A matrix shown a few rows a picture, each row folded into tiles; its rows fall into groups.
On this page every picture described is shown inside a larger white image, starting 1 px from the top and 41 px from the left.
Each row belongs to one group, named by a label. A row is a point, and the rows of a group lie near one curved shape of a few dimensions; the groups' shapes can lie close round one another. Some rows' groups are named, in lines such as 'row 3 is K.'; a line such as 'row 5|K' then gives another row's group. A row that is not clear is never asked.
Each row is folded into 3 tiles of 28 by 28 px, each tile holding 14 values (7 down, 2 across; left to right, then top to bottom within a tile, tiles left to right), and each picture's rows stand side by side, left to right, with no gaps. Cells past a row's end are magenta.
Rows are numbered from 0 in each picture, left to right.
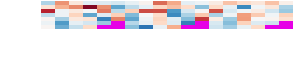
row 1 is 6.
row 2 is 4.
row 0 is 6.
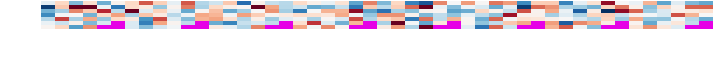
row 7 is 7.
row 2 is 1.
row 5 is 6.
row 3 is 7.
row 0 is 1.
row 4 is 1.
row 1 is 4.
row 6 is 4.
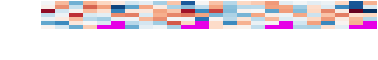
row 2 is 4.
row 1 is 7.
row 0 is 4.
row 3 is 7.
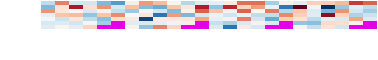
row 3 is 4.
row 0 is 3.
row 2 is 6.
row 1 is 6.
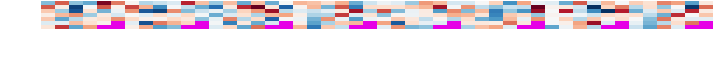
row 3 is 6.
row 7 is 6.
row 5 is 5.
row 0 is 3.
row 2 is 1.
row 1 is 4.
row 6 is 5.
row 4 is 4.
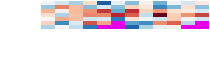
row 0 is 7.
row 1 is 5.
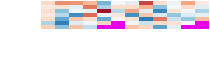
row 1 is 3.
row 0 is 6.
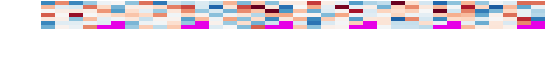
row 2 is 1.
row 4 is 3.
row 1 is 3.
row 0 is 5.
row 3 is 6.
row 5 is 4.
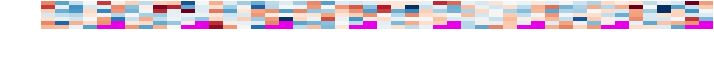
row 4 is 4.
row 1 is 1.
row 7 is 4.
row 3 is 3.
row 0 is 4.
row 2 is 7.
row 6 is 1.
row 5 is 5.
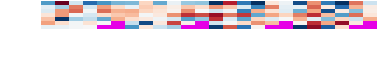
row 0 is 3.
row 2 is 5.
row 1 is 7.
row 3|5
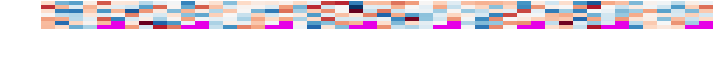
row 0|4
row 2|5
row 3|6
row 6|1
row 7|5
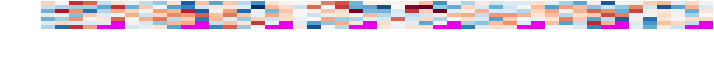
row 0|6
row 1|7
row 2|5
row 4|1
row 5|5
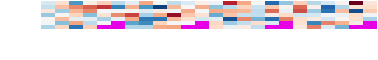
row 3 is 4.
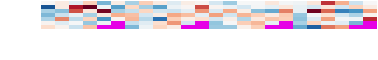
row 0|1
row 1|5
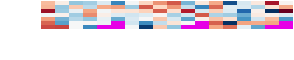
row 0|7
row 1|6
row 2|4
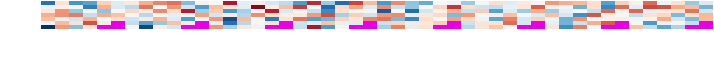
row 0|5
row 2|6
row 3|3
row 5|5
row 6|6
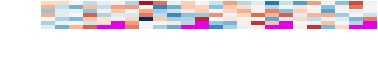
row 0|5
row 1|3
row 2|7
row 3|3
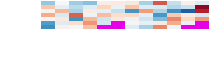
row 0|5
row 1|5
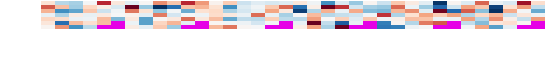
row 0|4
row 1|4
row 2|7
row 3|1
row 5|3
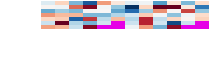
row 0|1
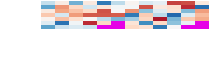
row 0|7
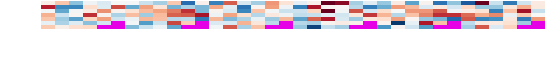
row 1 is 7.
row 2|3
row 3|6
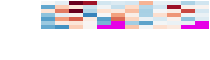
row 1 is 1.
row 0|6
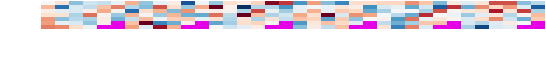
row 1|1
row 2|4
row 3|5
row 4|6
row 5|6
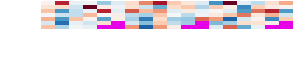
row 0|6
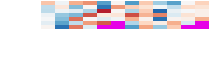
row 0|6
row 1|5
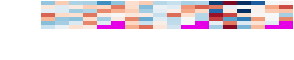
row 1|7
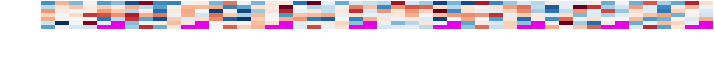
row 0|7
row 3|3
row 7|3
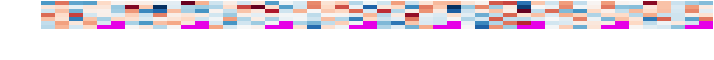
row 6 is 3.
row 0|5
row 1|4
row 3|6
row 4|4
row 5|6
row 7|3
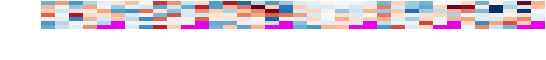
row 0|5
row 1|6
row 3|5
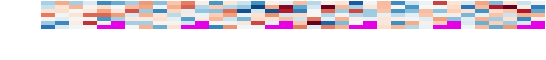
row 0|7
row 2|5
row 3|1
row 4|4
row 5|1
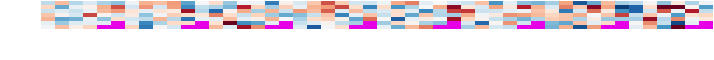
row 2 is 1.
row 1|6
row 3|6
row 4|6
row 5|7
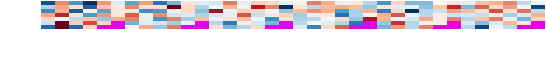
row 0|5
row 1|1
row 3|6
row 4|5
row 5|6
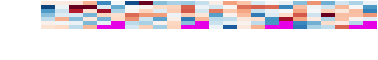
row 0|1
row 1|3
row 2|6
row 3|5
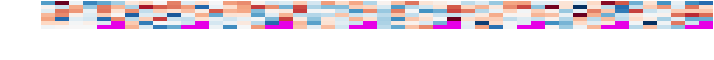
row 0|3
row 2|6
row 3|4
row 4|6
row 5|4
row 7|7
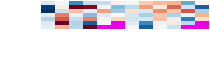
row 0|1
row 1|6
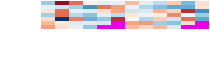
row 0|3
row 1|7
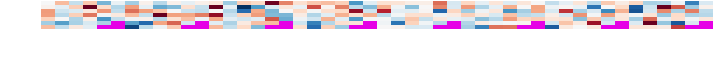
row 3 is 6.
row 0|1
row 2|4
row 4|4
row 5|5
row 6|5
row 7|1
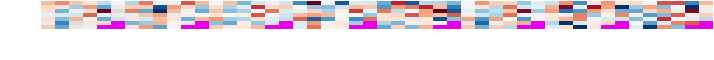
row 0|6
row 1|3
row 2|1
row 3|3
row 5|6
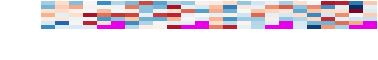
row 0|7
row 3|6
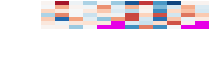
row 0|3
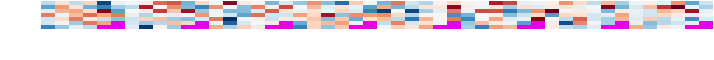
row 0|7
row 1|6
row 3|5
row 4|5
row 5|6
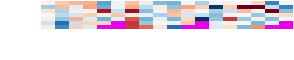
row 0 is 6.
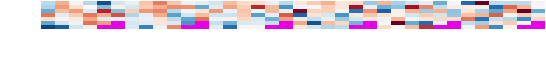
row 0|7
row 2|6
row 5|3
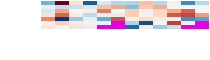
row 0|3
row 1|7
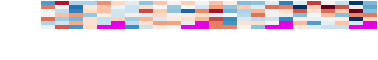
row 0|3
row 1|5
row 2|7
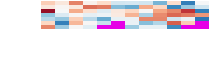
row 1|7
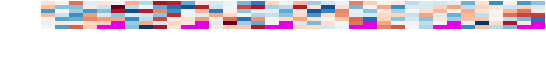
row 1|6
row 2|1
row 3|4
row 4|7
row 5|7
